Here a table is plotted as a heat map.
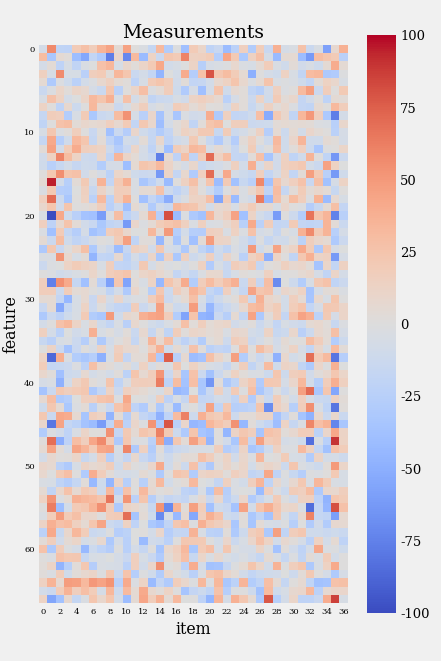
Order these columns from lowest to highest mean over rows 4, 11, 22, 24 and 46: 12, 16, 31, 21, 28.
16, 21, 12, 28, 31
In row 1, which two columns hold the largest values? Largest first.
17, 22
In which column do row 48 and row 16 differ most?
26
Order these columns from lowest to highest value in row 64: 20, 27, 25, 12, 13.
13, 25, 20, 12, 27
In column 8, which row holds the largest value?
54
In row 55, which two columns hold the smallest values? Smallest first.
32, 15
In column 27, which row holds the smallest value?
43
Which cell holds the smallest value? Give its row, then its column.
20, 1
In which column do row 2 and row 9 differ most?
14
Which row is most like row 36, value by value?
30
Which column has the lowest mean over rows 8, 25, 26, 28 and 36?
35
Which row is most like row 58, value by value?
11
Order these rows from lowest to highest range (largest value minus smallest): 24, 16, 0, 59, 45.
59, 24, 0, 16, 45
